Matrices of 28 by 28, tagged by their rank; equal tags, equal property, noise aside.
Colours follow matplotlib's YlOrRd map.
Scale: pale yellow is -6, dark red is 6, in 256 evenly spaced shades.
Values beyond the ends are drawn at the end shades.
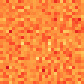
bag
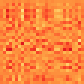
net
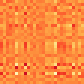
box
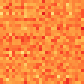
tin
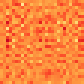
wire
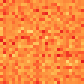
bag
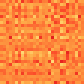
net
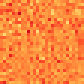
tin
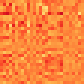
wire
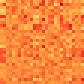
wire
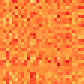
wire
